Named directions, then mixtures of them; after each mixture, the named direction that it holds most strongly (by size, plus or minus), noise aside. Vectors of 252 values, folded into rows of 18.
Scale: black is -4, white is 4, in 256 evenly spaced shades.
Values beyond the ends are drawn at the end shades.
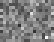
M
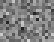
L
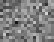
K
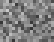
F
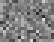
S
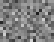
S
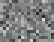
S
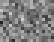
F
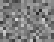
S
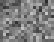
K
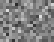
F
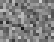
F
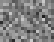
S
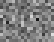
L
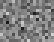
L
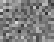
K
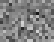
L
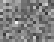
K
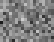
F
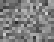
K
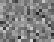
S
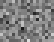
L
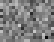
M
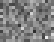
M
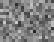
F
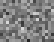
L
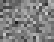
K
